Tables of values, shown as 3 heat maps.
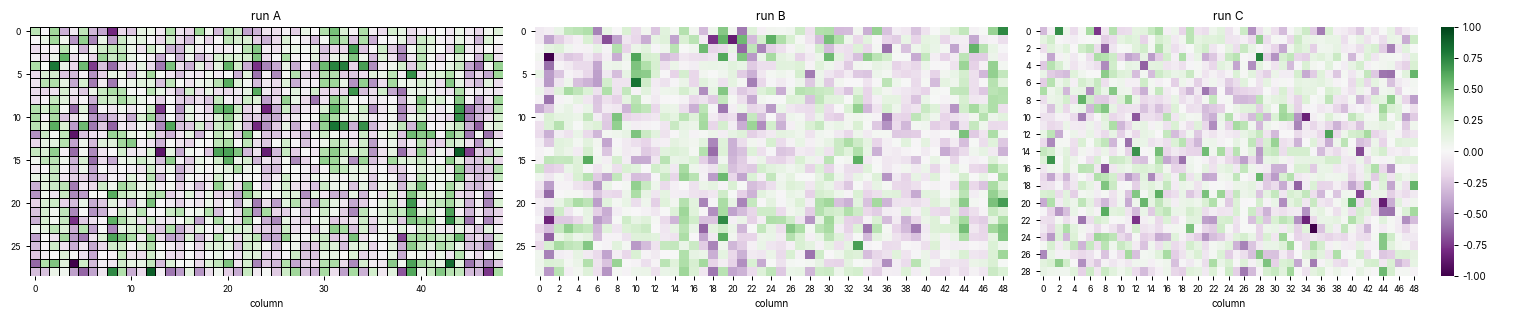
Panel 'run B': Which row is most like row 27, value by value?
10
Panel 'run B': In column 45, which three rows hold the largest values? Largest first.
2, 9, 11
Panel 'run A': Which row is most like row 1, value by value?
23
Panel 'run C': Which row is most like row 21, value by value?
5
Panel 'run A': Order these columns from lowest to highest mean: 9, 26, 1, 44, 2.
1, 26, 9, 2, 44
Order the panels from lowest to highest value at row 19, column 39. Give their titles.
run B, run C, run A
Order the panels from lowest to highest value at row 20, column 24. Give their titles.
run C, run A, run B
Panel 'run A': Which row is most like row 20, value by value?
5
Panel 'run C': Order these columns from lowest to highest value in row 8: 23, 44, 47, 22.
47, 23, 44, 22
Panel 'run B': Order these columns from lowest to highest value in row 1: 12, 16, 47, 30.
47, 12, 16, 30
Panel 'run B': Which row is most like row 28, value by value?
21
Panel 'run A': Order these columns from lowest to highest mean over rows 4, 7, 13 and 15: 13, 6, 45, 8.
6, 13, 45, 8
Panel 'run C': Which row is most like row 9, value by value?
24
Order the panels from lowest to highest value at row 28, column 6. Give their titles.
run A, run B, run C
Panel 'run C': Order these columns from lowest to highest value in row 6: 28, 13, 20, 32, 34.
20, 28, 32, 34, 13
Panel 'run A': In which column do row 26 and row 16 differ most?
21
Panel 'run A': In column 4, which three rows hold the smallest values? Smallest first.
27, 12, 22
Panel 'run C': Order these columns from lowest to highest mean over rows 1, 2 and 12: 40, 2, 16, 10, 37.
2, 10, 40, 16, 37
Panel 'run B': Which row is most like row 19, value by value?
8
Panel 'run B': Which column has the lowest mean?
1
